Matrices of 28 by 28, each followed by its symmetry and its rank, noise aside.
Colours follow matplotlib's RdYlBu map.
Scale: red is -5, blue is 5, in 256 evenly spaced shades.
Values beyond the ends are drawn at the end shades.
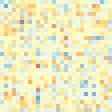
symmetric, rank seven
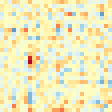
no symmetry, rank six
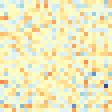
no symmetry, rank six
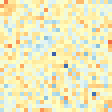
symmetric, rank eight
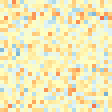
no symmetry, rank eight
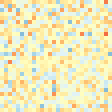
no symmetry, rank seven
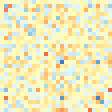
symmetric, rank seven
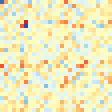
symmetric, rank six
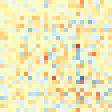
no symmetry, rank six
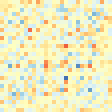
symmetric, rank six
